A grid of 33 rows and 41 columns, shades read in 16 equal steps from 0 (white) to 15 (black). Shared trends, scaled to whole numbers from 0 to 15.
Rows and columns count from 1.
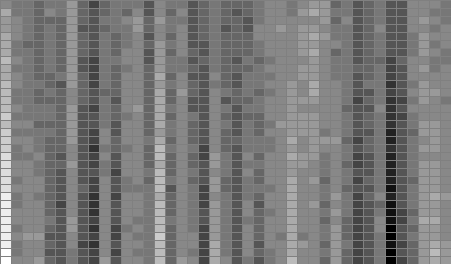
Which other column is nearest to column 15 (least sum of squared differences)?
27
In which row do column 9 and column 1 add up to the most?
1
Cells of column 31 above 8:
3
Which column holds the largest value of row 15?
36
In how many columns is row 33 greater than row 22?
12
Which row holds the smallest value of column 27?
33
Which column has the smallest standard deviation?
26
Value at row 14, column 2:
7
